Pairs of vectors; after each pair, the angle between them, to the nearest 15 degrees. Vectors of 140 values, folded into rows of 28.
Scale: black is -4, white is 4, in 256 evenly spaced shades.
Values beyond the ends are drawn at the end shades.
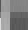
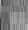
150 degrees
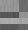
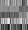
45 degrees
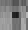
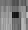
15 degrees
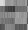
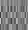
75 degrees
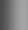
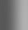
15 degrees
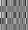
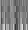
75 degrees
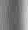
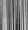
75 degrees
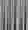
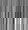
120 degrees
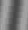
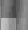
60 degrees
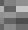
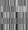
60 degrees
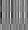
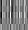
15 degrees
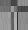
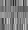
60 degrees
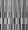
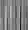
75 degrees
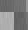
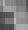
150 degrees
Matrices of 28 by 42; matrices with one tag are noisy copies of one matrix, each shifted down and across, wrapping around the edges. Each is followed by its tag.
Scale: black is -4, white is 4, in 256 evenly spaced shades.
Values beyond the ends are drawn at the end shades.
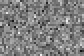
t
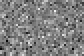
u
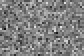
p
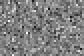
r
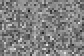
u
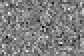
r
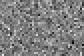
t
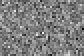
t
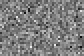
p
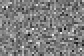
p
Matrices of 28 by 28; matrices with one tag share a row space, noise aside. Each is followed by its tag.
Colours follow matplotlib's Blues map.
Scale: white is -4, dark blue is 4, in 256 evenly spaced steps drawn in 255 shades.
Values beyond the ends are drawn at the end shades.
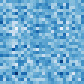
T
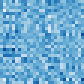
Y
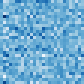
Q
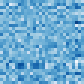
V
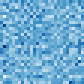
Q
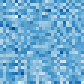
T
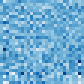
Q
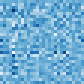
T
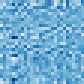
T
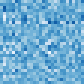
Y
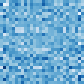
Q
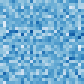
Q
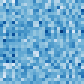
Y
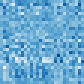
Q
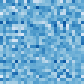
T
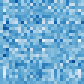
Q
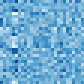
T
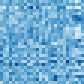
V
